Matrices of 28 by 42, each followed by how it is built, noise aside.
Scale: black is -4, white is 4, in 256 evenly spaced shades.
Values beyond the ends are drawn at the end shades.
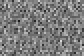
repeating columns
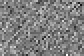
Hankel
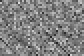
Toeplitz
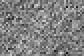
Hankel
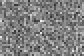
blocks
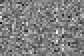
uneven columns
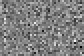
uneven columns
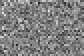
low rank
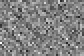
Toeplitz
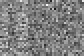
blocks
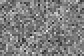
Hankel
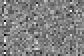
uneven columns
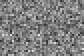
repeating columns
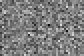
repeating rows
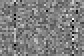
uneven columns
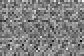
repeating columns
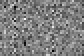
uneven columns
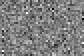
uneven columns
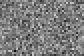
repeating columns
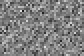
Hankel
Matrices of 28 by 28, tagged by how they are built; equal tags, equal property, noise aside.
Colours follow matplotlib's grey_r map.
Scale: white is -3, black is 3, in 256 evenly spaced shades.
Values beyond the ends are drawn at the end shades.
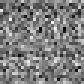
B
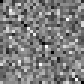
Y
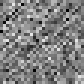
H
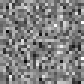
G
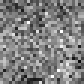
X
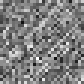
H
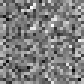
G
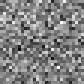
B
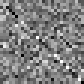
Y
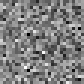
G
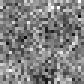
X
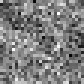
X
